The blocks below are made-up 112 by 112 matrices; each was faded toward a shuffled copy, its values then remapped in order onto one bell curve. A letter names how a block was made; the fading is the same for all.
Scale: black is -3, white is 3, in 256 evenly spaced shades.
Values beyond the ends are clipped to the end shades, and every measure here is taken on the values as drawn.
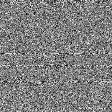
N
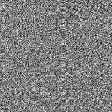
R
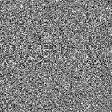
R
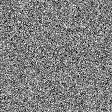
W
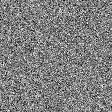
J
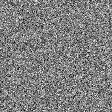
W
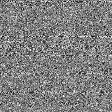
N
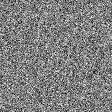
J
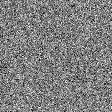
J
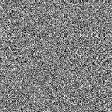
R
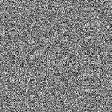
R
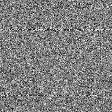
N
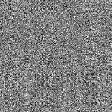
R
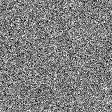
J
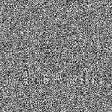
R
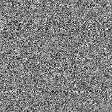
N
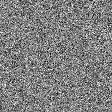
W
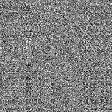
R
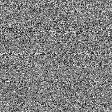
N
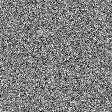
J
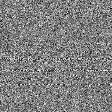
N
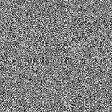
R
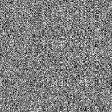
R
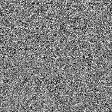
N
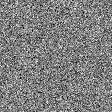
J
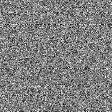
N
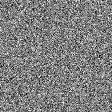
W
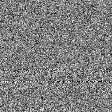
N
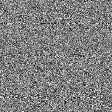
N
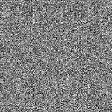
R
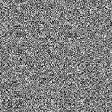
R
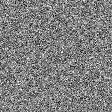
J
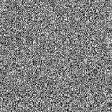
R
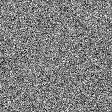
J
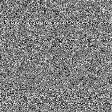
N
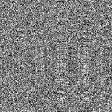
R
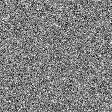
W
